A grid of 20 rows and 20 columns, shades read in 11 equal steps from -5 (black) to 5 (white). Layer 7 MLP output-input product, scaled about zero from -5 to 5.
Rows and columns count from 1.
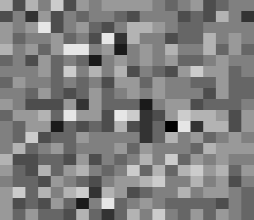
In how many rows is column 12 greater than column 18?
6
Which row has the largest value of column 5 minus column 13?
1
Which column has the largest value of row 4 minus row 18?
11
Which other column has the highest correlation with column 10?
15
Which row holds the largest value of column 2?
18
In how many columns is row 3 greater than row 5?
7
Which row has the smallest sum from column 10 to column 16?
12
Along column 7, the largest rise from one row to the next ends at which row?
20
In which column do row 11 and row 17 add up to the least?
19
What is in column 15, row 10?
1
